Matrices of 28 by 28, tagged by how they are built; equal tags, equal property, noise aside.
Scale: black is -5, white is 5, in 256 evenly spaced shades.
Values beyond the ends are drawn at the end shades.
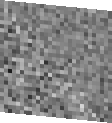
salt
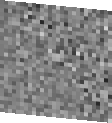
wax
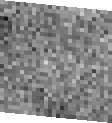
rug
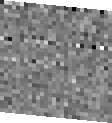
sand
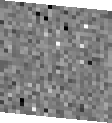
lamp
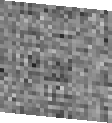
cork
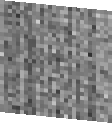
cork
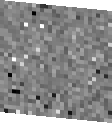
lamp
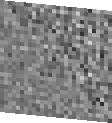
wax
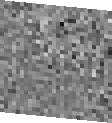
wax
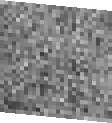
rug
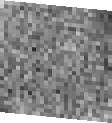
rug
